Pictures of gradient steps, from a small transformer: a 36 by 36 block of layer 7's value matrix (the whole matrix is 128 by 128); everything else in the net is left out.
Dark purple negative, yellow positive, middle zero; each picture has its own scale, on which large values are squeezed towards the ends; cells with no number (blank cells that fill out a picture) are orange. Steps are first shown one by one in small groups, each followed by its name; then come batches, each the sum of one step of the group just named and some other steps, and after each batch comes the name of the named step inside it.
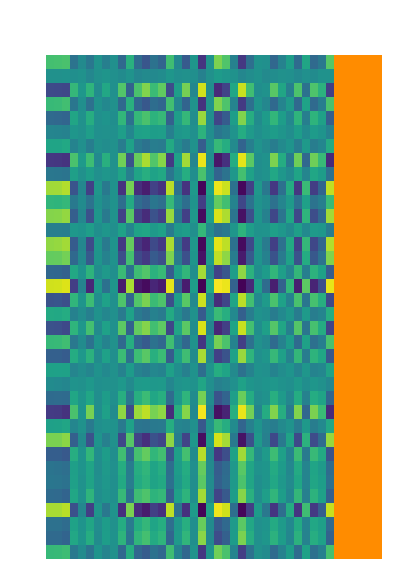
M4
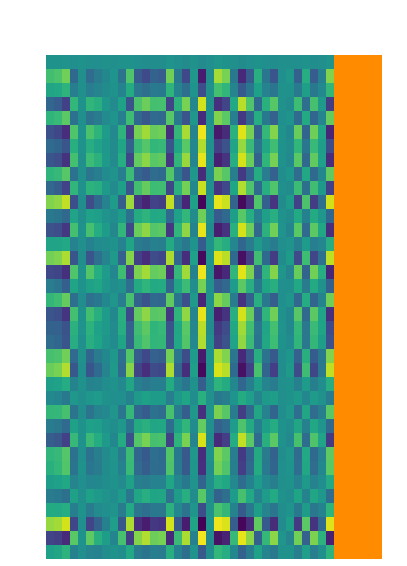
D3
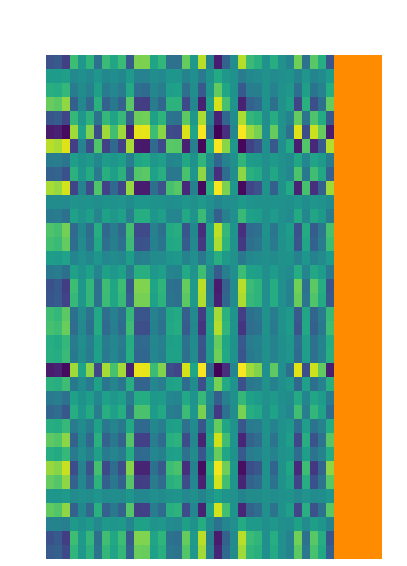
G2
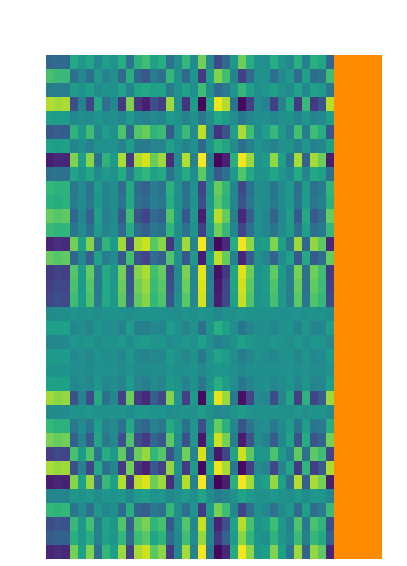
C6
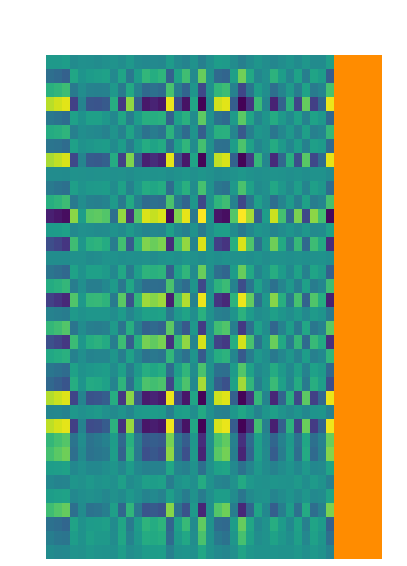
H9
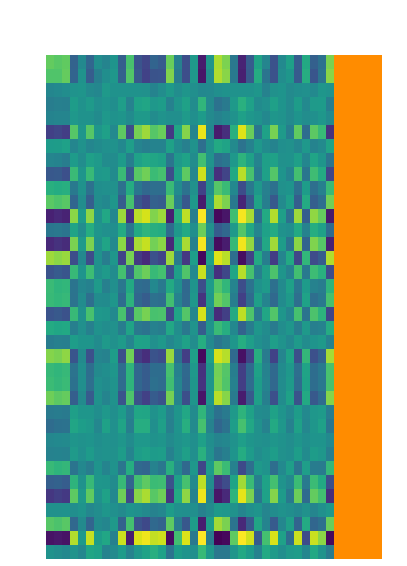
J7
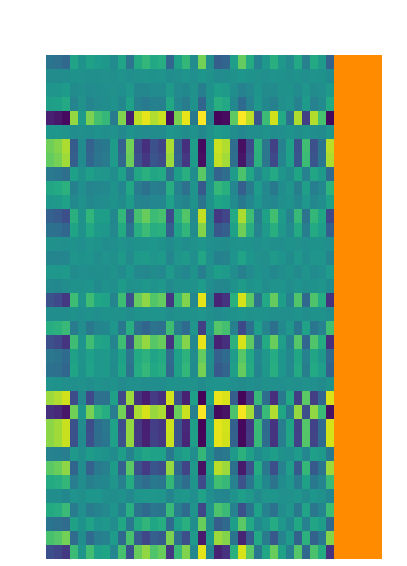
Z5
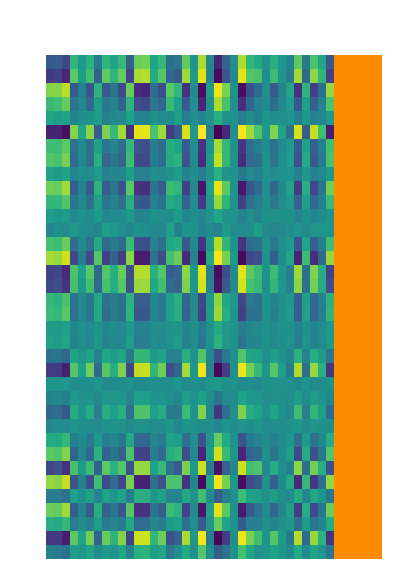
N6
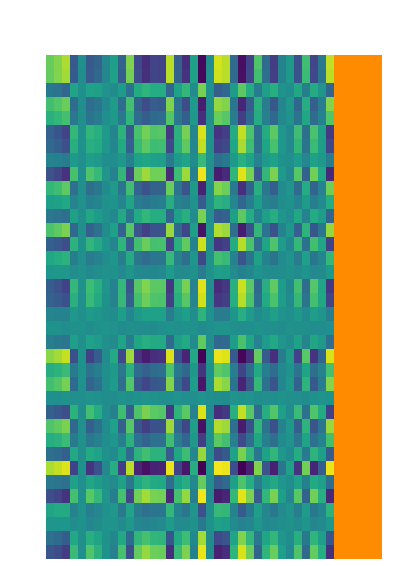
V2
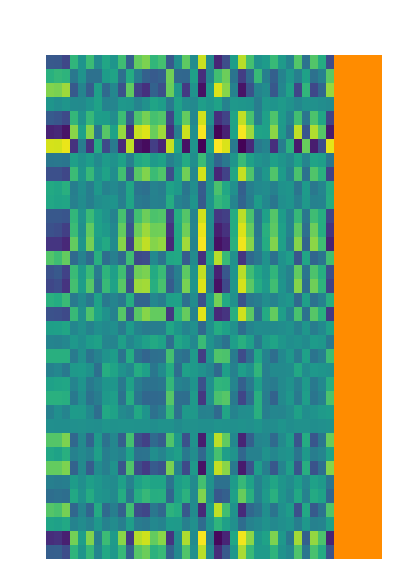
J7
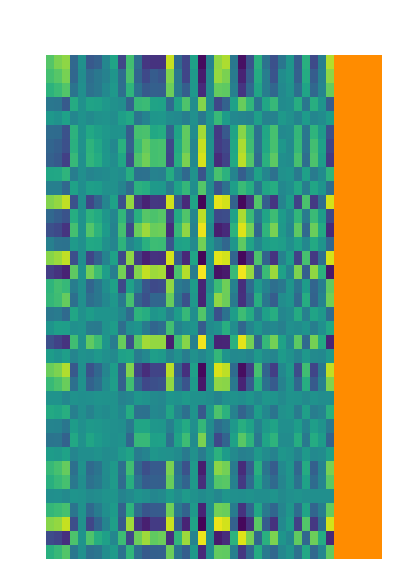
D3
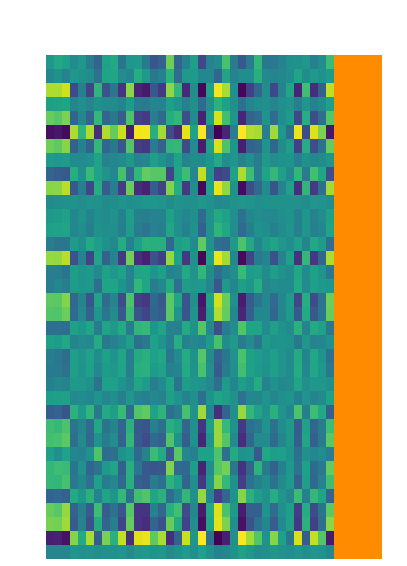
N6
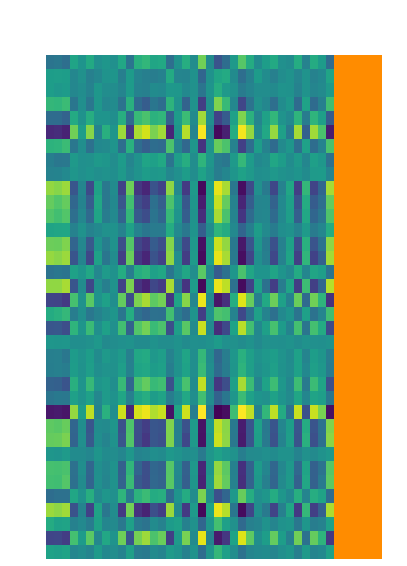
M4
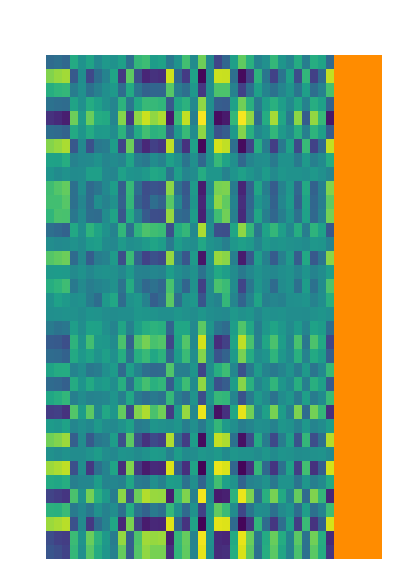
Z5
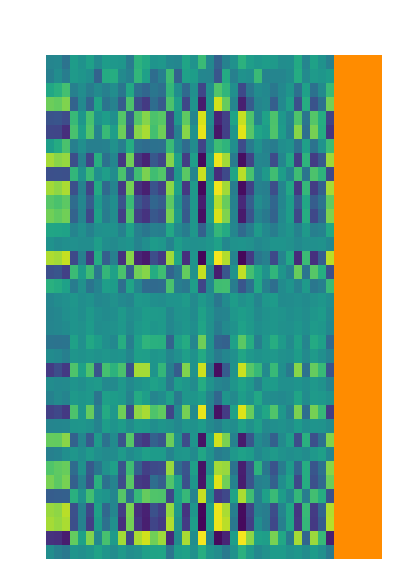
N6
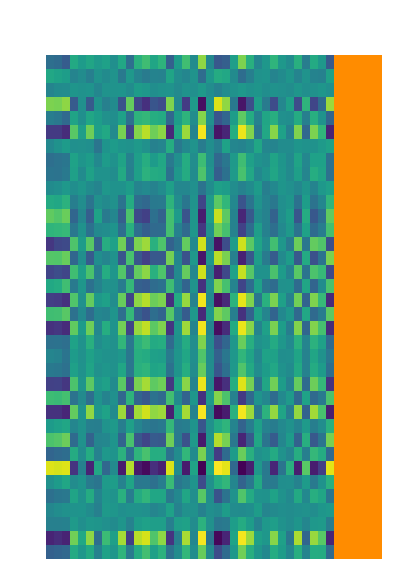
C6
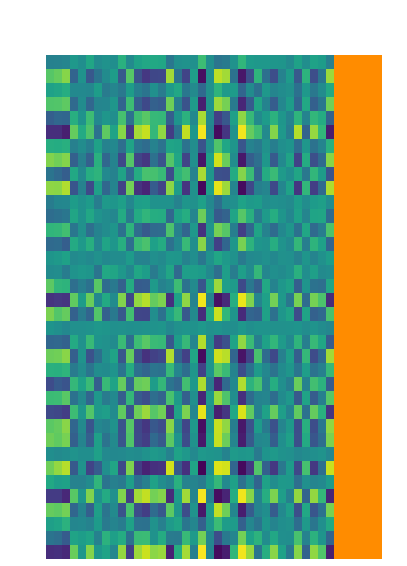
V2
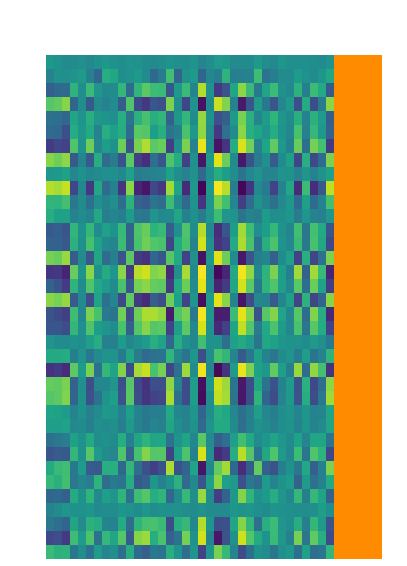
N6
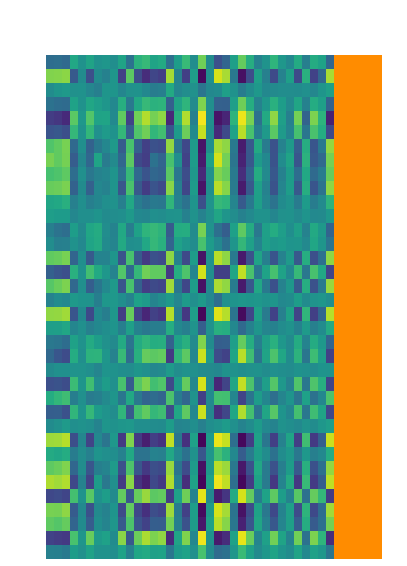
Z5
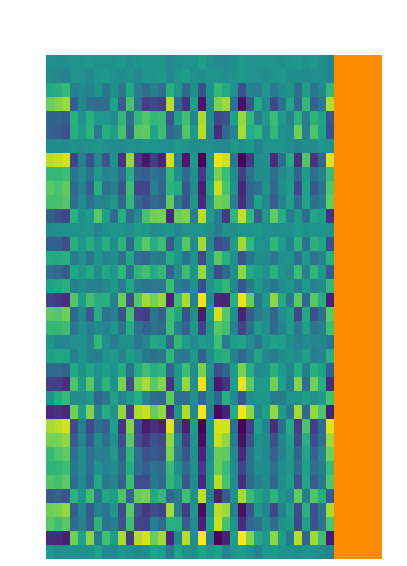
H9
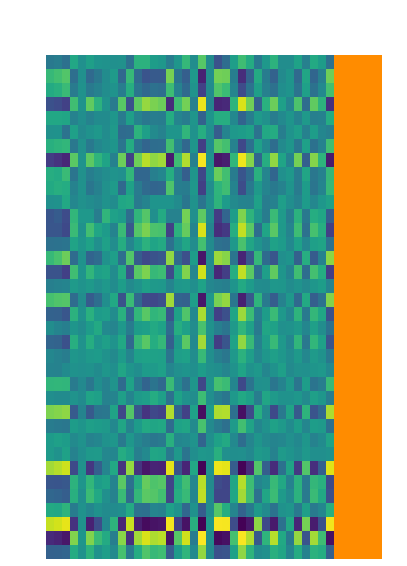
D3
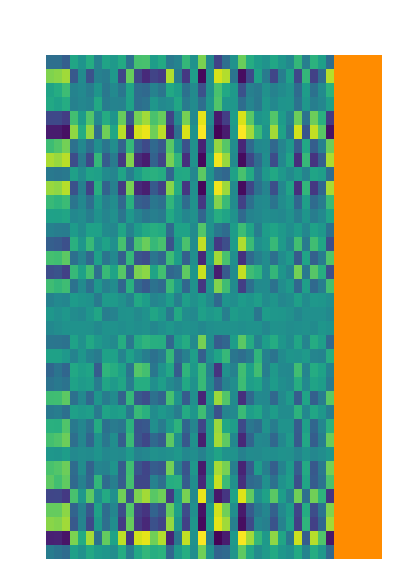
J7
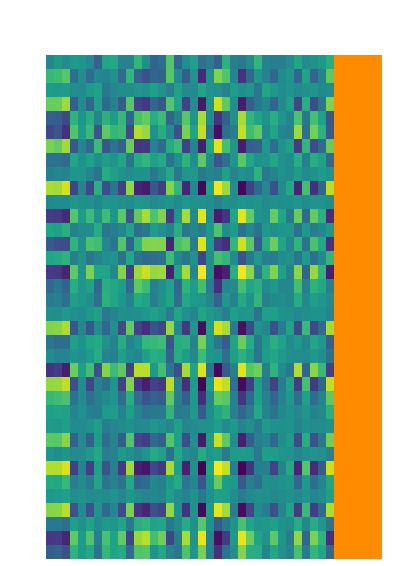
G2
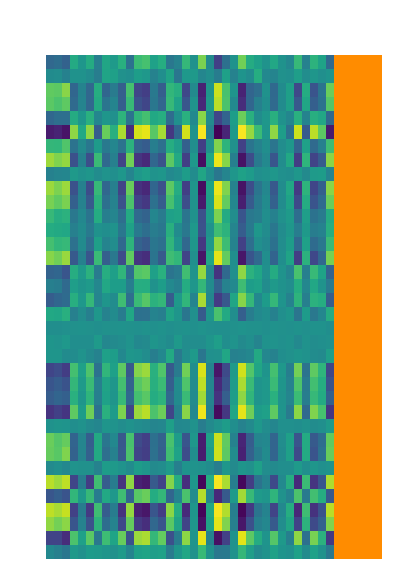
N6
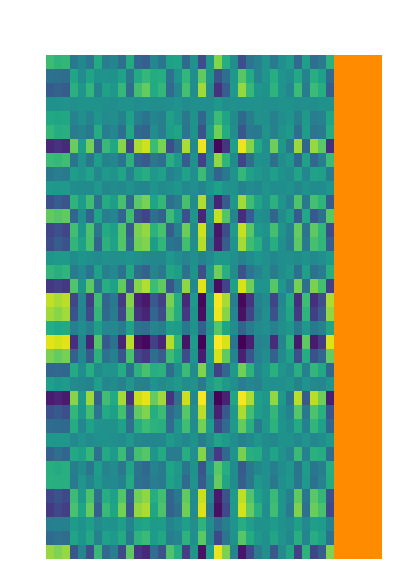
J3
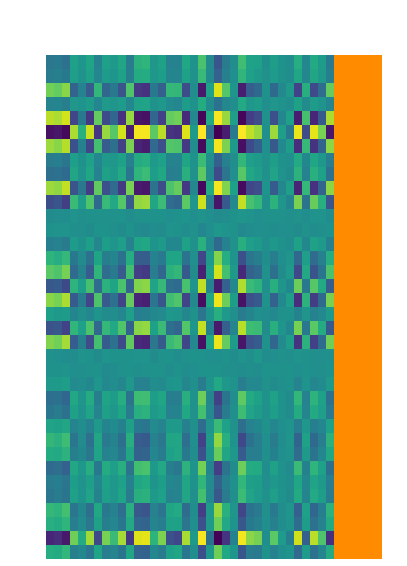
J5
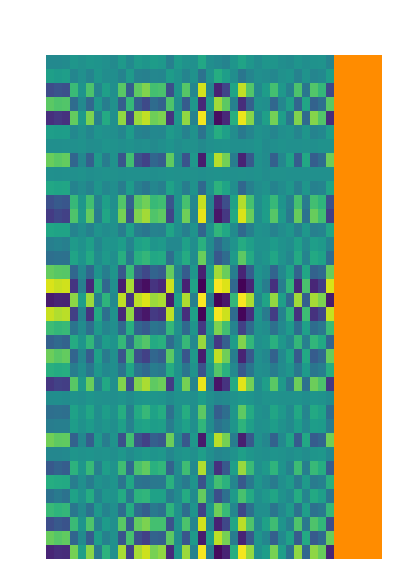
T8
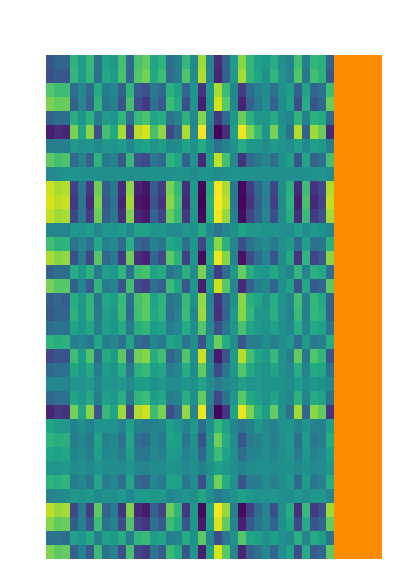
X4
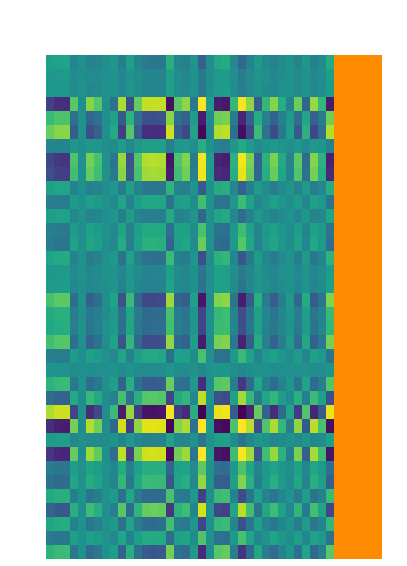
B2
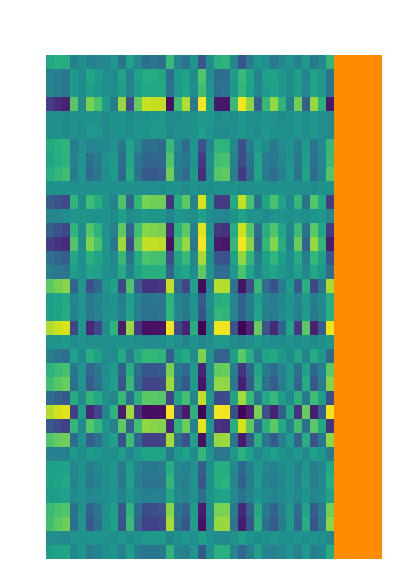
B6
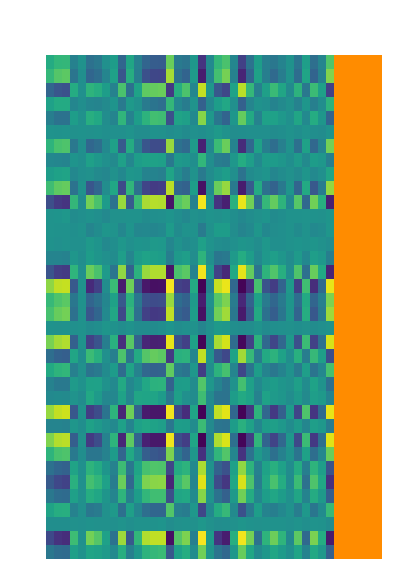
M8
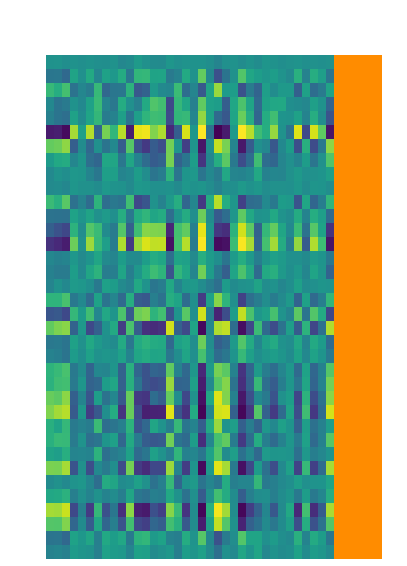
B6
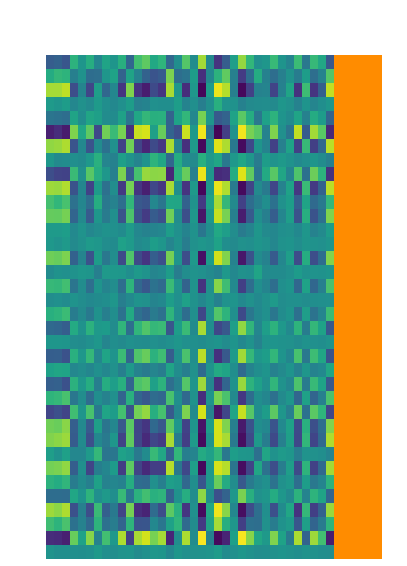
X4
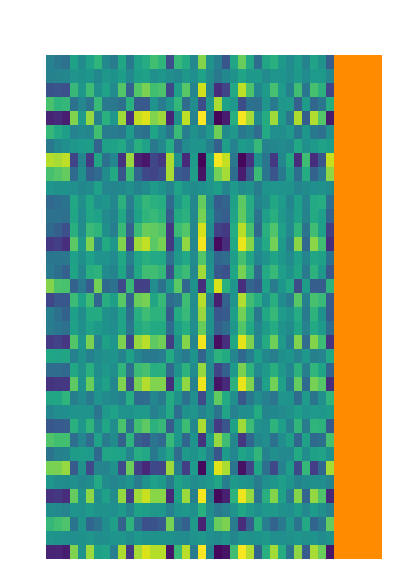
T8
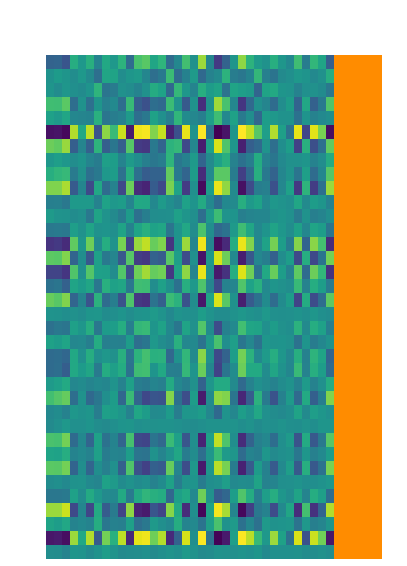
J5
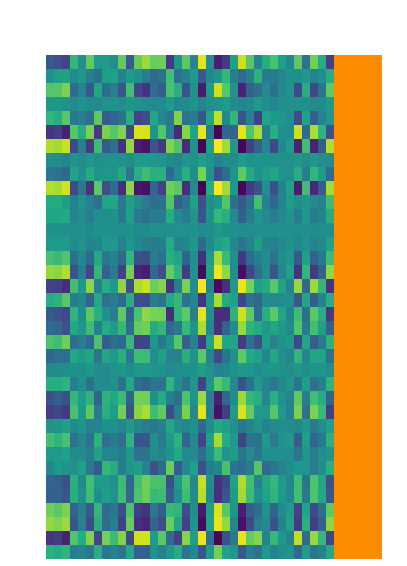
J5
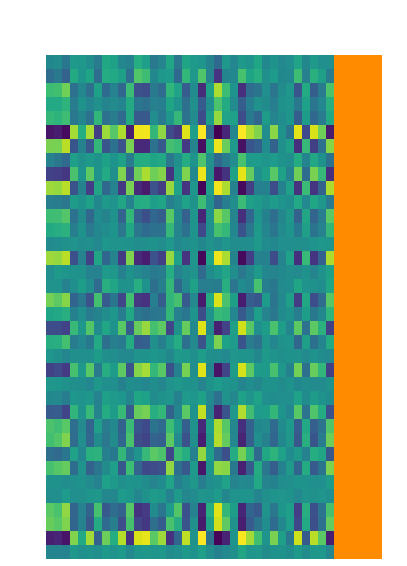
J5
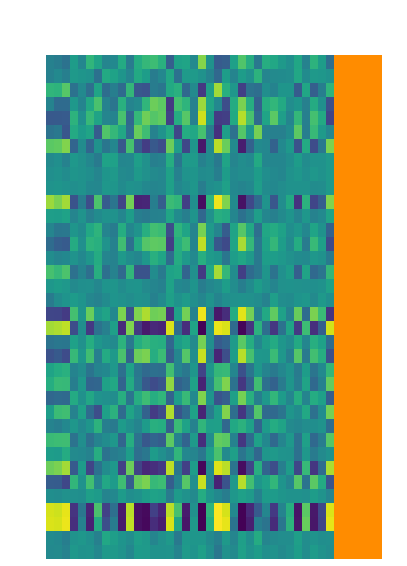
B6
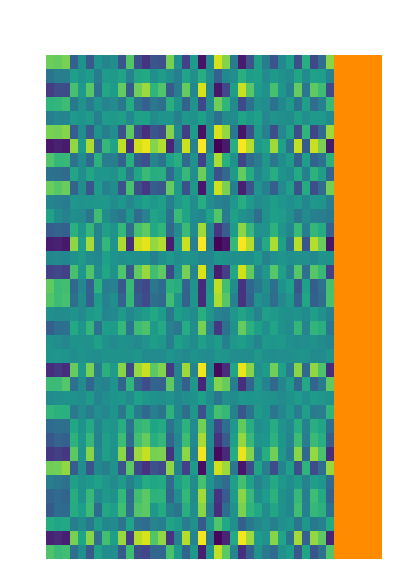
J3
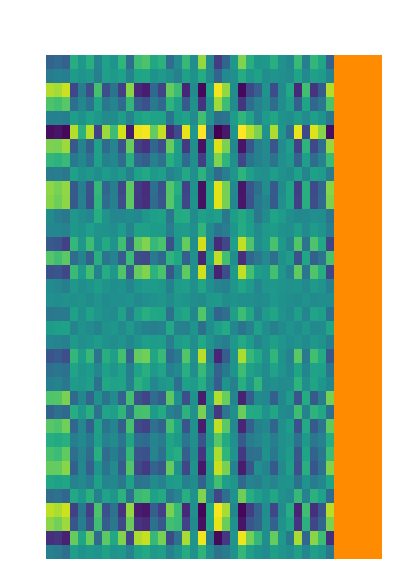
X4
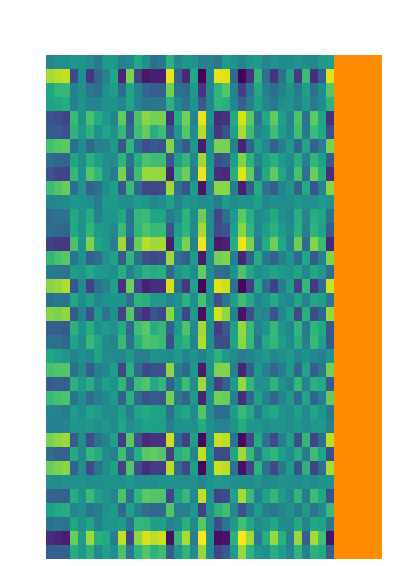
T8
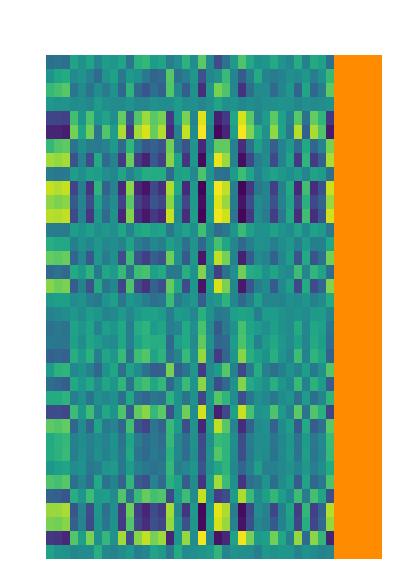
X4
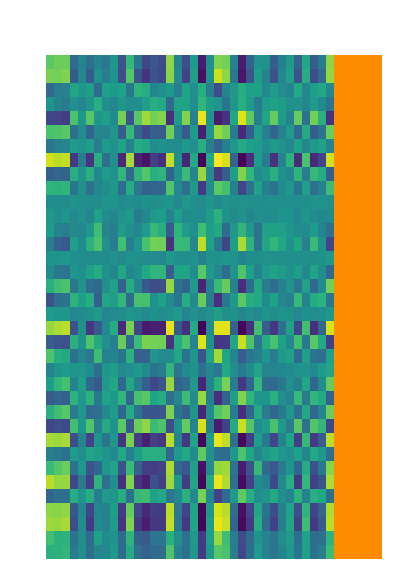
B6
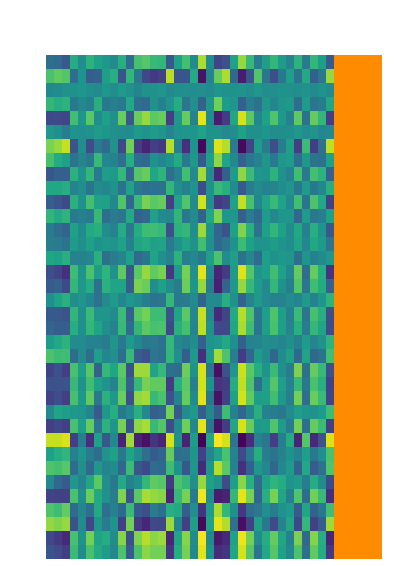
M8
